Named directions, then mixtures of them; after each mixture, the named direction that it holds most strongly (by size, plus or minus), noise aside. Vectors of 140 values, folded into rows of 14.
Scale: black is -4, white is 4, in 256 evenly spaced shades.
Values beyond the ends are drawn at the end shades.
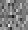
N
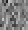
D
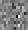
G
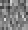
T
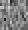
T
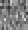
T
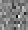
G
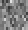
T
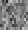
D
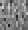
T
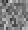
D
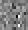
G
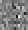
G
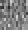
T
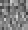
T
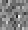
G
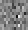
G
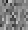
D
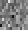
N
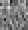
T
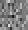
N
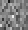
N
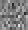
G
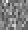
D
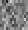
D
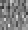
T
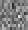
G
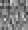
T
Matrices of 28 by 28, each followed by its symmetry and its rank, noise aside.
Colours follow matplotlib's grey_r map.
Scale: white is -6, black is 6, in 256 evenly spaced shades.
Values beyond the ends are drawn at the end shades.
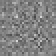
symmetric, rank five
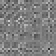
symmetric, rank four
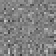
no symmetry, rank four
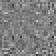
antisymmetric, rank four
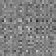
no symmetry, rank three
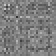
symmetric, rank three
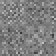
symmetric, rank five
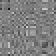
symmetric, rank three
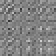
symmetric, rank three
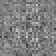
no symmetry, rank five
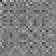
symmetric, rank three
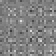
symmetric, rank three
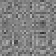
no symmetry, rank four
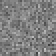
no symmetry, rank five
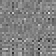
no symmetry, rank three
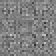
antisymmetric, rank four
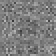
no symmetry, rank five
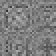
symmetric, rank four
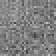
no symmetry, rank five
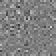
no symmetry, rank four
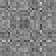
symmetric, rank three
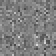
no symmetry, rank five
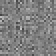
antisymmetric, rank four
